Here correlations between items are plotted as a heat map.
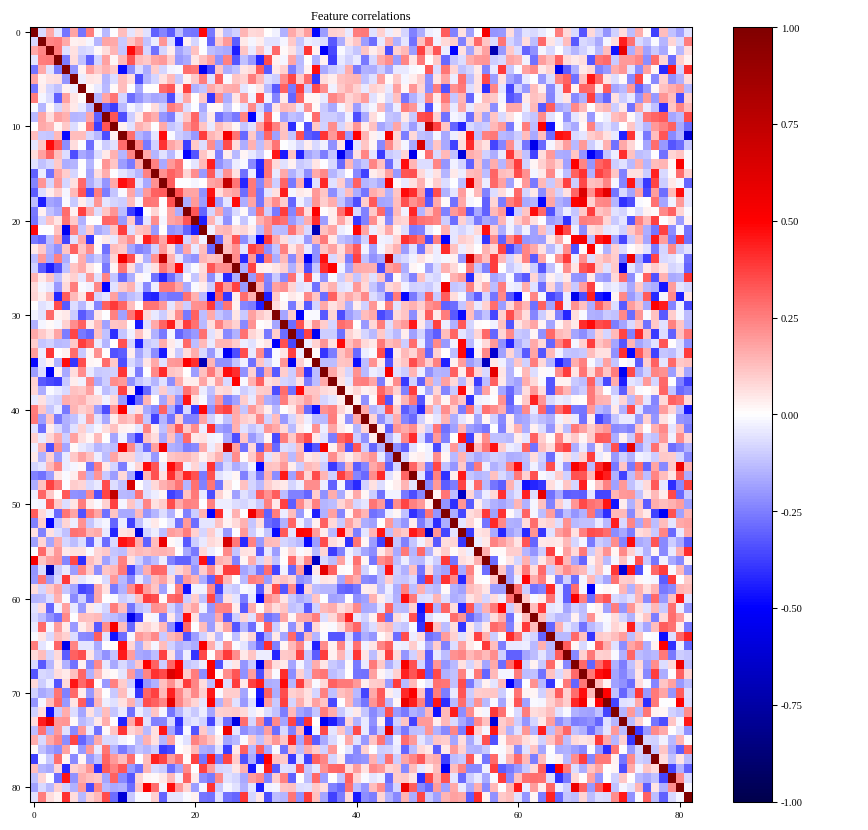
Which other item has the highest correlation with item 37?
25
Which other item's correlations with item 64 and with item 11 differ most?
81
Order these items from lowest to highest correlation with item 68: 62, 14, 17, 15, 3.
62, 3, 14, 15, 17
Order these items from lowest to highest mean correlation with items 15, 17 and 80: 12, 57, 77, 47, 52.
12, 52, 57, 77, 47
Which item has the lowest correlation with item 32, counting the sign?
35
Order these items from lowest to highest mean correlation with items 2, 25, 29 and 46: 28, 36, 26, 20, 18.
28, 26, 36, 20, 18
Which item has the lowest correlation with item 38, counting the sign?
13
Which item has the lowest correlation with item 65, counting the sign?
4
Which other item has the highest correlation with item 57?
36
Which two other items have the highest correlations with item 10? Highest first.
49, 63
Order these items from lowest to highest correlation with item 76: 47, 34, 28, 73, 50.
50, 47, 73, 34, 28
